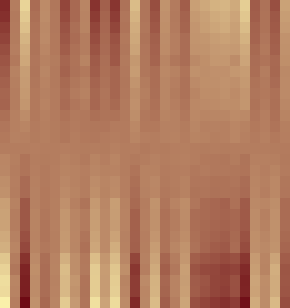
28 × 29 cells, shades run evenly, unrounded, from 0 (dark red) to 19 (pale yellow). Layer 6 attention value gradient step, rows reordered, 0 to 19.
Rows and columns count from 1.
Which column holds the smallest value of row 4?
1
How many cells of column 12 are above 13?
6
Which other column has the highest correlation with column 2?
18
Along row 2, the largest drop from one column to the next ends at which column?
26
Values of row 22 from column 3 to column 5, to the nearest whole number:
6 10 9
